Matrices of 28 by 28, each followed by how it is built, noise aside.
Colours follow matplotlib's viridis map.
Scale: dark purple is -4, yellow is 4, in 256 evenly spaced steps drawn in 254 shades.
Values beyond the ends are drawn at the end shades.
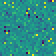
sparse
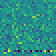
uneven rows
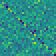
diagonal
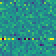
uneven rows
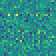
uneven rows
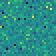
sparse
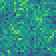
smooth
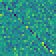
diagonal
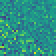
lower triangular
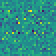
uneven rows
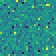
sparse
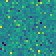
sparse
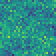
smooth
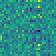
low rank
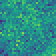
smooth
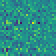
low rank
